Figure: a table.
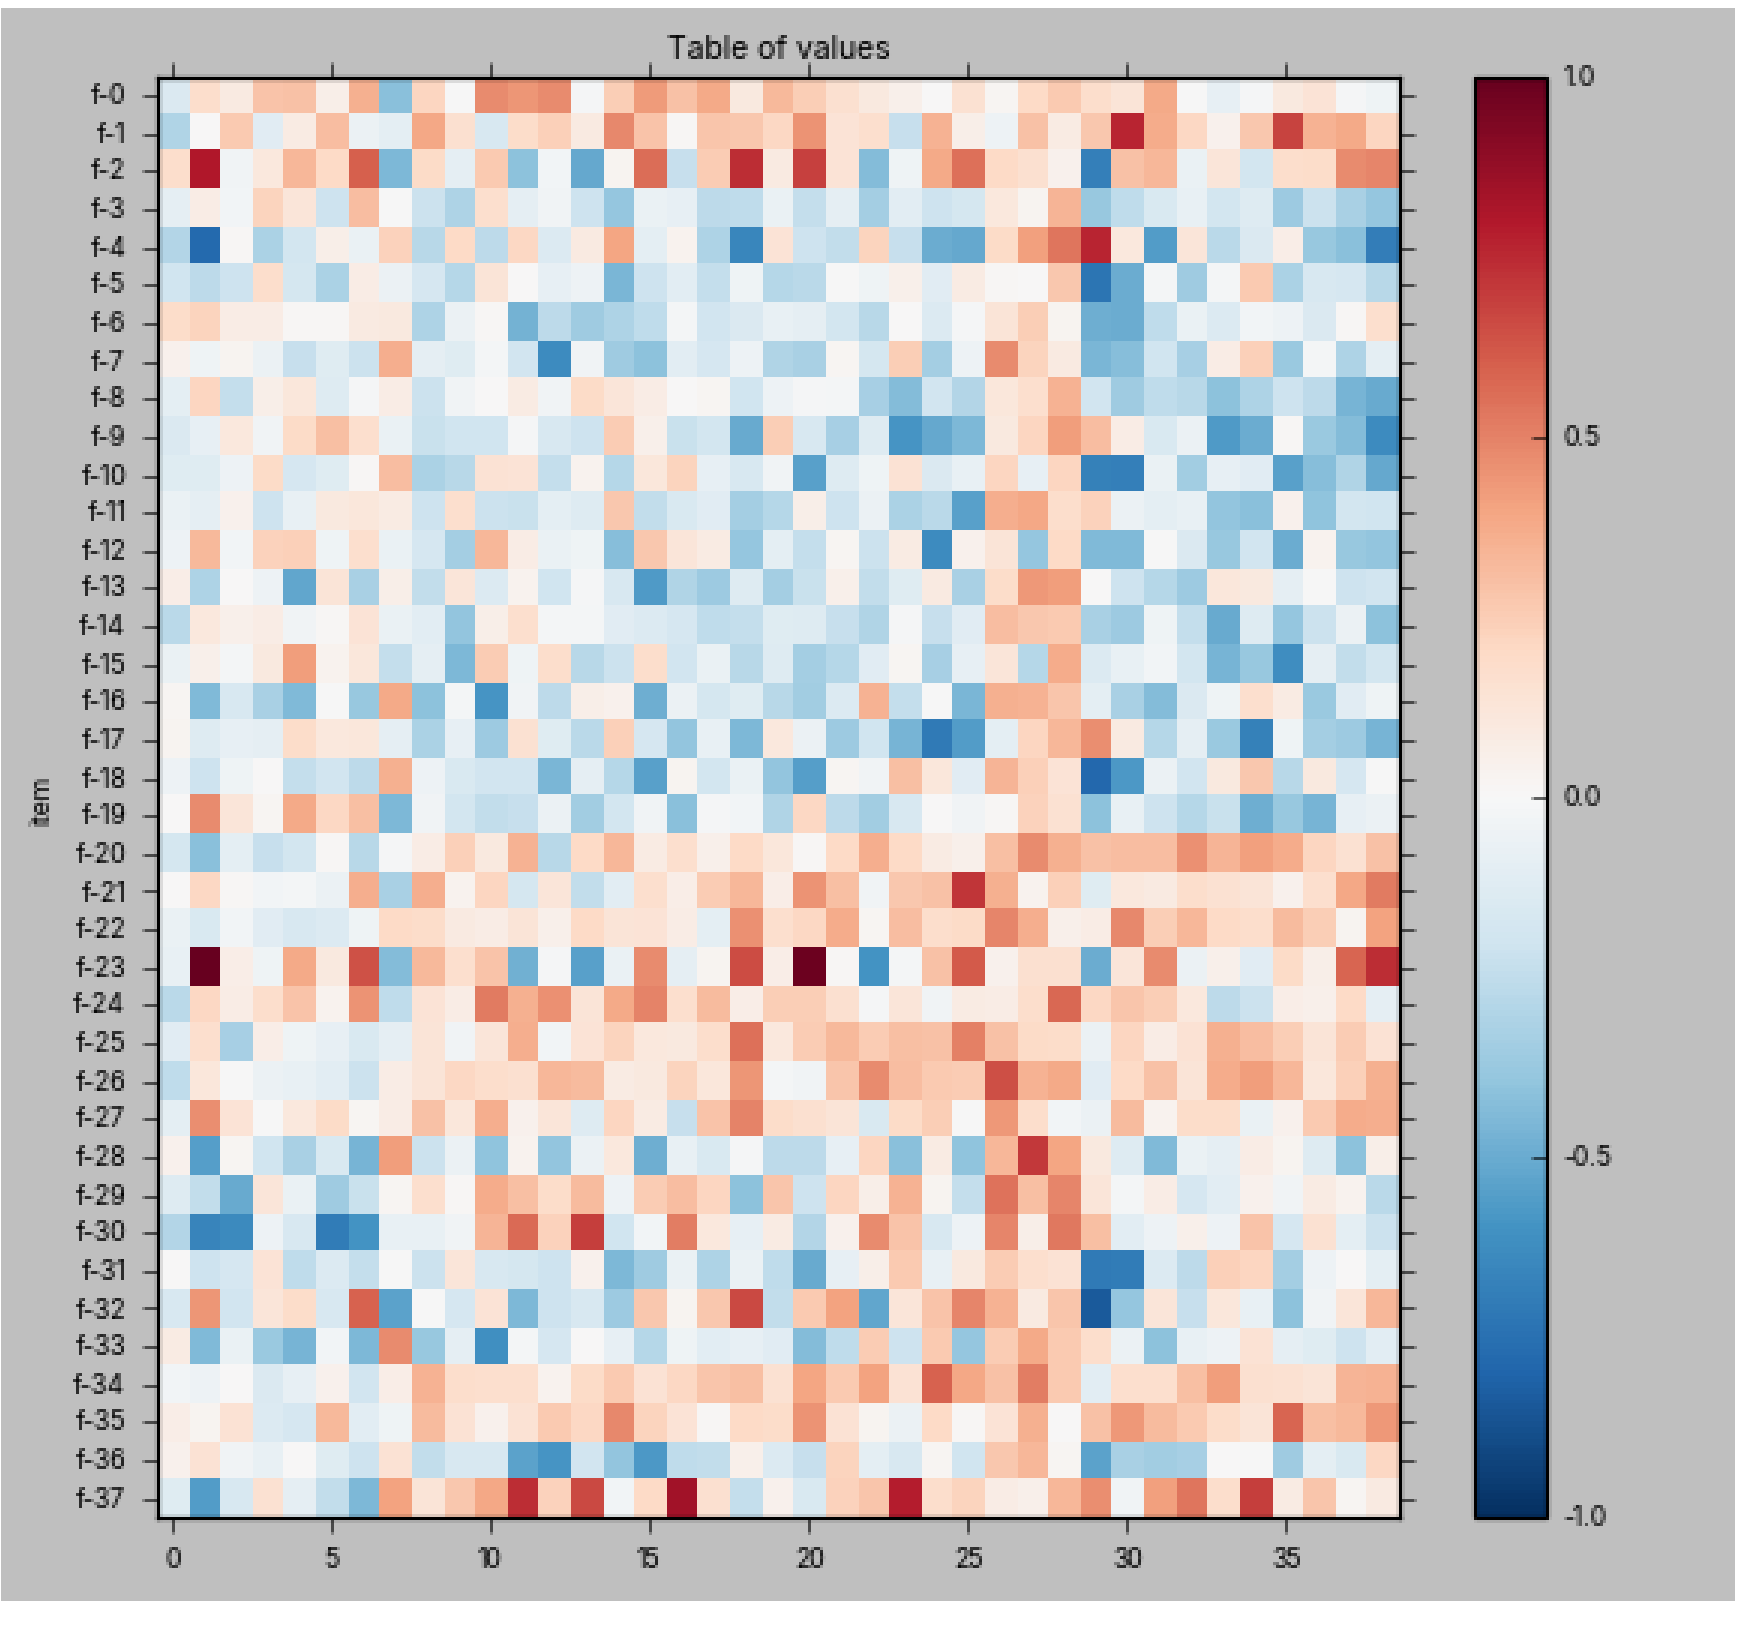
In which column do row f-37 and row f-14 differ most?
16
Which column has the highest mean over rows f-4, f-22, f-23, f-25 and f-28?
27
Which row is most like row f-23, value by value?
f-2
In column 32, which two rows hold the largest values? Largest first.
f-37, f-20
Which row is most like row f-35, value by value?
f-1
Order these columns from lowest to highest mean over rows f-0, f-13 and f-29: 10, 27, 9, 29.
9, 29, 10, 27
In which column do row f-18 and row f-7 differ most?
24
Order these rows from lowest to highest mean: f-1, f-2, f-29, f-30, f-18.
f-18, f-30, f-29, f-2, f-1
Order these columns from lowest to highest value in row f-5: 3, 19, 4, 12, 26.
19, 4, 12, 26, 3
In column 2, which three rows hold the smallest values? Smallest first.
f-30, f-29, f-25
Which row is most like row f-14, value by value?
f-3
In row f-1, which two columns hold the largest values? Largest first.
30, 35
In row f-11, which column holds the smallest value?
25
